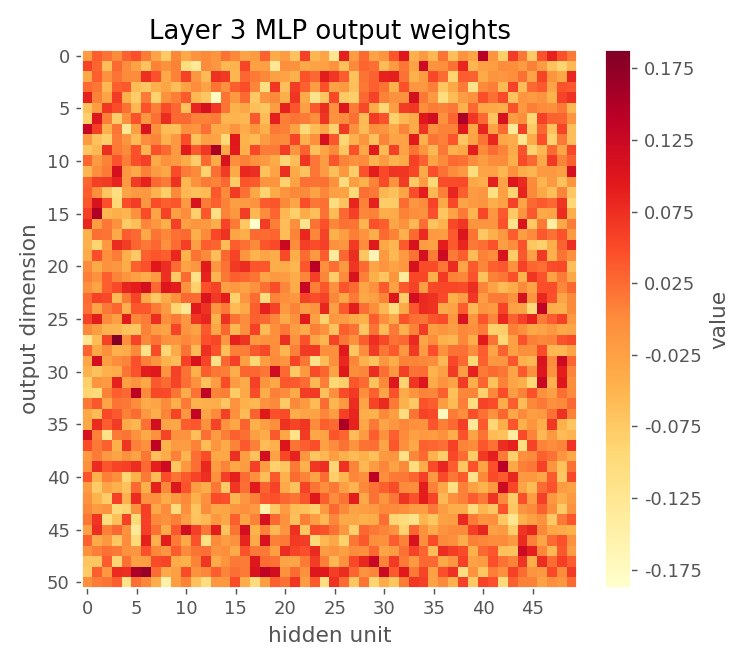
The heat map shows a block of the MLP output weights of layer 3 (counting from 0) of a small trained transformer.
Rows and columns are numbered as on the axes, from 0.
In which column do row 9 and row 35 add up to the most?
13
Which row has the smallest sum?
43
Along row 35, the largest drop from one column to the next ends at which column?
39
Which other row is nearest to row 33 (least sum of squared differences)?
3
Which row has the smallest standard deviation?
26
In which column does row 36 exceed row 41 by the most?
0
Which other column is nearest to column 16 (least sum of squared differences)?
28
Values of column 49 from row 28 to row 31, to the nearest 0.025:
-0.025 0.025 0 0
